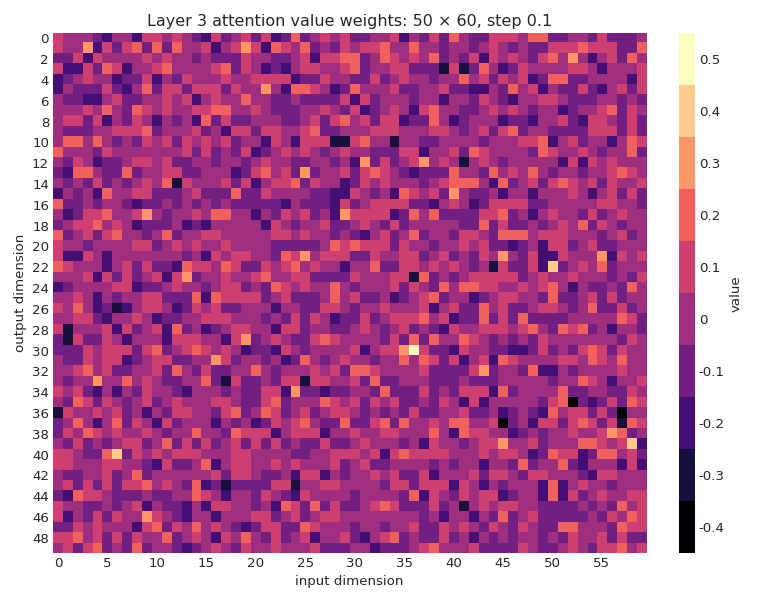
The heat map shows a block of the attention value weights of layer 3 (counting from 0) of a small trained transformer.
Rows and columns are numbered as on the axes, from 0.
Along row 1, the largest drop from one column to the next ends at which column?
4
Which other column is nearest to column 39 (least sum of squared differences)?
22
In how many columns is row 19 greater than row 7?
23
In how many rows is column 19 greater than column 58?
18
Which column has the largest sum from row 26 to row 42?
58
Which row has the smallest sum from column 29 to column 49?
36
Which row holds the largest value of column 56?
38
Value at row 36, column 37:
-0.1
